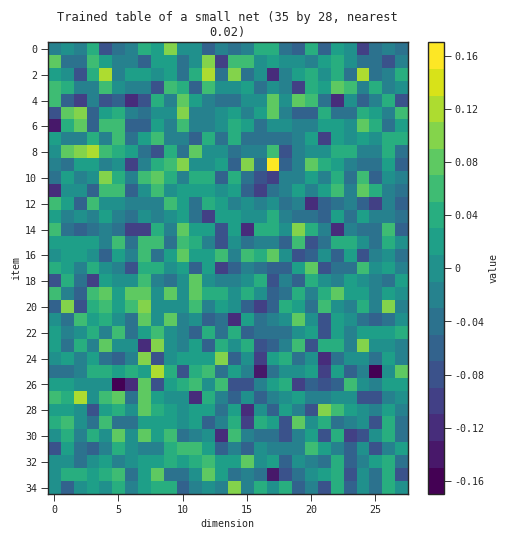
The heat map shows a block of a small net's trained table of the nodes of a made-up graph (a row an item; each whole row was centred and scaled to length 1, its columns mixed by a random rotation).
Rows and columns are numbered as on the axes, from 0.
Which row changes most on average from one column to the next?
2
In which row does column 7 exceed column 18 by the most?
30
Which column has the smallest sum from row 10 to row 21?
25
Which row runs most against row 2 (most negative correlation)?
16
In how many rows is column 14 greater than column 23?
19
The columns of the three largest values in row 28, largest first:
21, 7, 22
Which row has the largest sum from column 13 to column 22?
9
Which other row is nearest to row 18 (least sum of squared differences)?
31
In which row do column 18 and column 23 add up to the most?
26
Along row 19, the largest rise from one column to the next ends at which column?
3
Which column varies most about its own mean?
17
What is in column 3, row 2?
0.04
